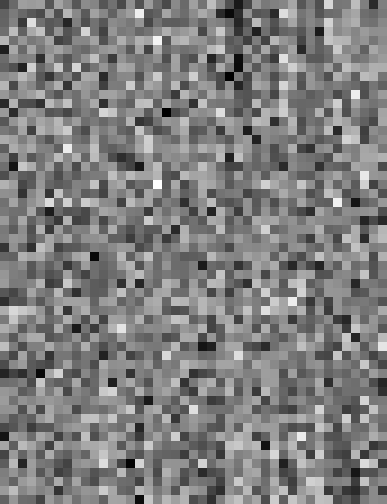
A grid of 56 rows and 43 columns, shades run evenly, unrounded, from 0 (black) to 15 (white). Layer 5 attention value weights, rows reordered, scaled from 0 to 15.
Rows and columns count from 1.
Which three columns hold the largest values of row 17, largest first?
8, 17, 11
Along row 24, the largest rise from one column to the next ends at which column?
25
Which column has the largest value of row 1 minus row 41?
37
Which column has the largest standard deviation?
27
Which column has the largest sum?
13
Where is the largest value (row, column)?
21, 18
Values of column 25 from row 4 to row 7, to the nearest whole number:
12 9 12 6
